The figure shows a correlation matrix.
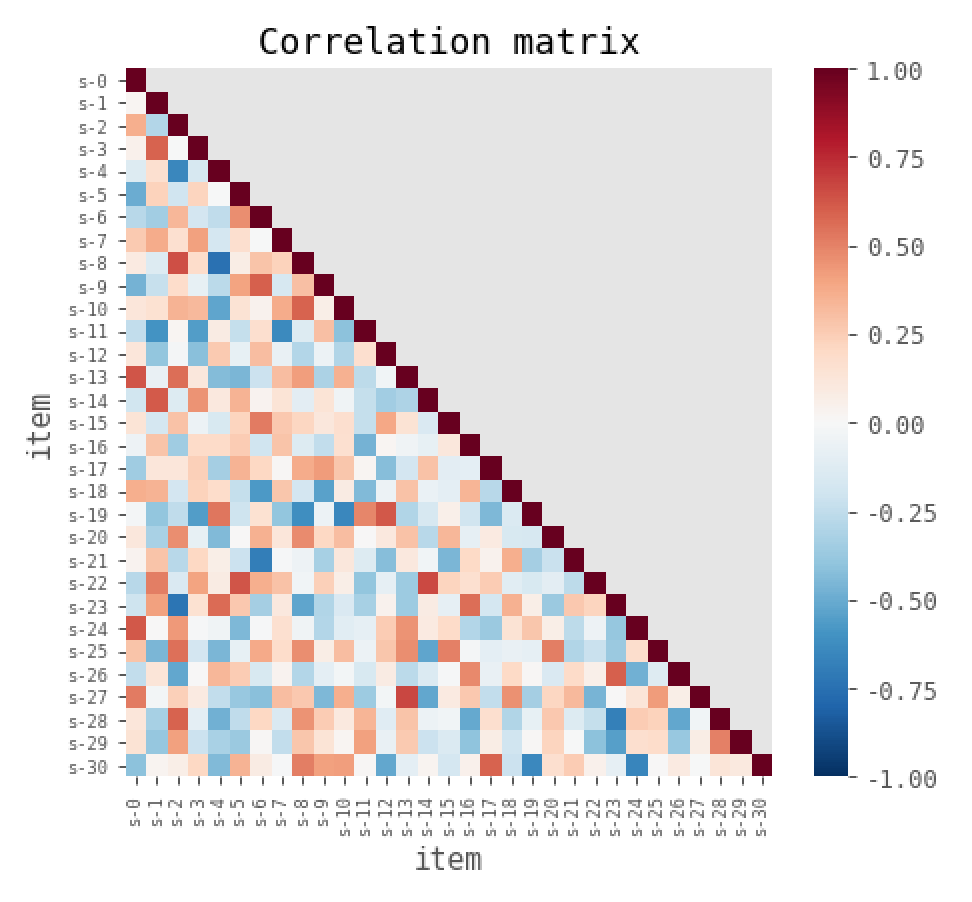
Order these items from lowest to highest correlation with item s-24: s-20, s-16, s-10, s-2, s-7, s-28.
s-16, s-10, s-20, s-7, s-28, s-2
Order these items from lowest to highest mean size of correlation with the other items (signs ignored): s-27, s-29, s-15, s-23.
s-15, s-29, s-27, s-23
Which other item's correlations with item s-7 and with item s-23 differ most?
s-2
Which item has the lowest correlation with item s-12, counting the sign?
s-30
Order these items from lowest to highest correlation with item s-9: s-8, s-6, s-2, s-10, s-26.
s-26, s-10, s-2, s-8, s-6
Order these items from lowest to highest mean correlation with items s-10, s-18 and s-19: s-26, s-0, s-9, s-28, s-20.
s-9, s-28, s-20, s-26, s-0
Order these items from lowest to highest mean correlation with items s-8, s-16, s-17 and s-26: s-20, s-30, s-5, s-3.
s-20, s-3, s-5, s-30
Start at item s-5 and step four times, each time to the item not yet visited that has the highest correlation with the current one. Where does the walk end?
s-3
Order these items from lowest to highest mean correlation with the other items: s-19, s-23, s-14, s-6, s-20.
s-19, s-23, s-14, s-6, s-20
